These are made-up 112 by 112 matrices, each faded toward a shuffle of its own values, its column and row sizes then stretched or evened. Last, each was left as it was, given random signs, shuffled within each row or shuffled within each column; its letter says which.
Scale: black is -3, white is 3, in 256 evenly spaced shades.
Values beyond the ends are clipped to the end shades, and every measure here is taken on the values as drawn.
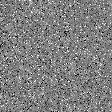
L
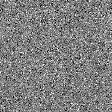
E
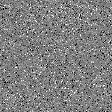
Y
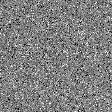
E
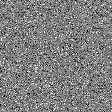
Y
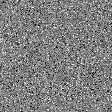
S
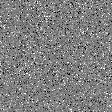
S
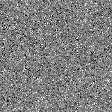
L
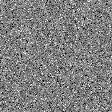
L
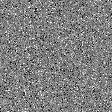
L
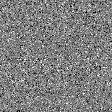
S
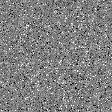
E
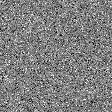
S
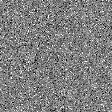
Y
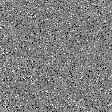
Y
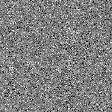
Y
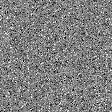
L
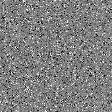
Y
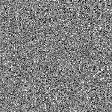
Y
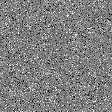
Y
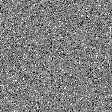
L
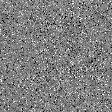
E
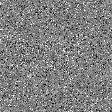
E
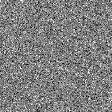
Y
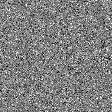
E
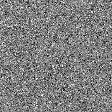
E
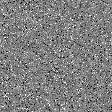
L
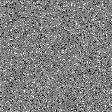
Y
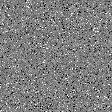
E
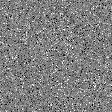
L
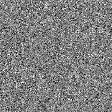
Y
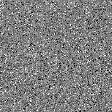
E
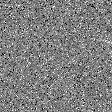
L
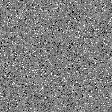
Y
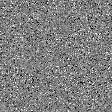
E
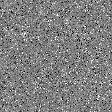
E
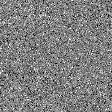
E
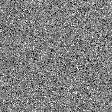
L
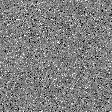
S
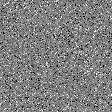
S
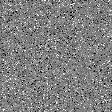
L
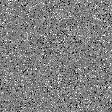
E
